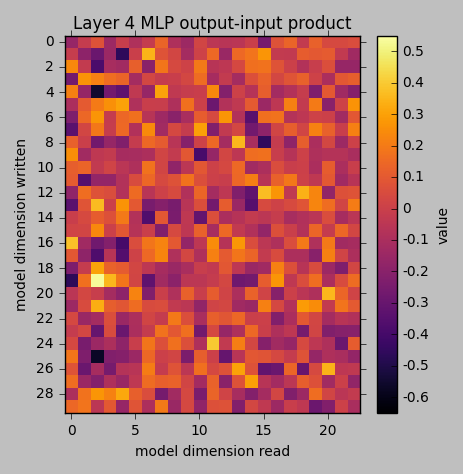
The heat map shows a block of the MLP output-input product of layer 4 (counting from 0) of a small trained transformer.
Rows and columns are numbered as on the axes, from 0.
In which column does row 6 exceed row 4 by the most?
2
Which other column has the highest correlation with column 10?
17
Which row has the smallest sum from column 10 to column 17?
28
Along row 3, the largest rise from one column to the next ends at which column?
1
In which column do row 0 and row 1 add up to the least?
4
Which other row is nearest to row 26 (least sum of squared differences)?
11
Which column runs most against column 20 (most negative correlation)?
3
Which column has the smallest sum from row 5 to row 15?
14
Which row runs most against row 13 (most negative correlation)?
27
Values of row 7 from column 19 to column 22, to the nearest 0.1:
0.2 0.1 0 0.2
